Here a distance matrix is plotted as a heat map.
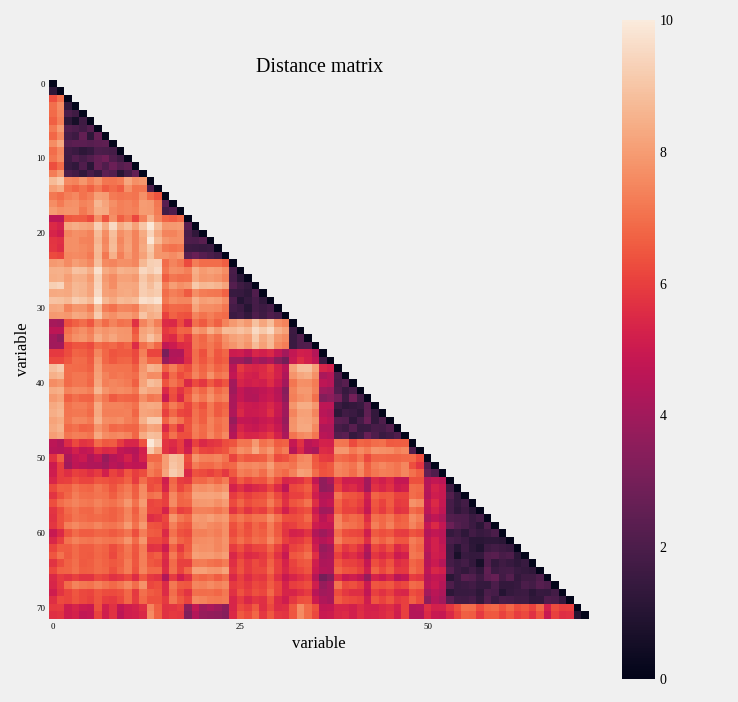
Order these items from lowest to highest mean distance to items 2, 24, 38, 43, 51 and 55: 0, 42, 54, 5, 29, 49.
42, 54, 5, 29, 49, 0
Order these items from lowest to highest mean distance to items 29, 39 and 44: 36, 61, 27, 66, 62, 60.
27, 36, 66, 62, 60, 61
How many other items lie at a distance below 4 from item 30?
8
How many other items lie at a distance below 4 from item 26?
8
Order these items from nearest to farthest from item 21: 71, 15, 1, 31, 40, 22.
22, 71, 1, 40, 31, 15
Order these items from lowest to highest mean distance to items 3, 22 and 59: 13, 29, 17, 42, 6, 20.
20, 6, 42, 17, 13, 29
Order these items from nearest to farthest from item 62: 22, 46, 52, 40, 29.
52, 46, 40, 29, 22
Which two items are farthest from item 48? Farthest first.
13, 14
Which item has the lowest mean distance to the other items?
66
